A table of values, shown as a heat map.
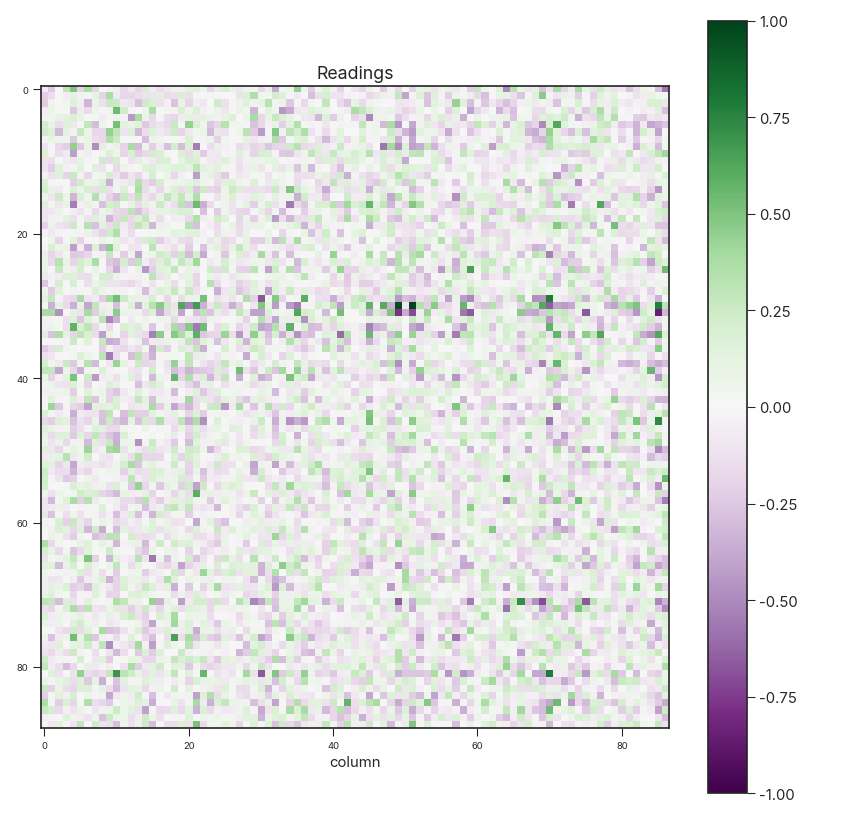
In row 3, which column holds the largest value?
10
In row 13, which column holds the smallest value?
74
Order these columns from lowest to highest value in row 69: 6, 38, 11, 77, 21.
6, 77, 21, 11, 38
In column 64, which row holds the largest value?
54
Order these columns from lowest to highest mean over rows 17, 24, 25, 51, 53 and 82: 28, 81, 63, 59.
28, 63, 81, 59
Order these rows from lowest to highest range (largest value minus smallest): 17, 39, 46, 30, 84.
17, 84, 39, 46, 30
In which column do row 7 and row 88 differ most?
51
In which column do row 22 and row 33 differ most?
4
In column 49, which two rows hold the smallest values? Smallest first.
31, 71
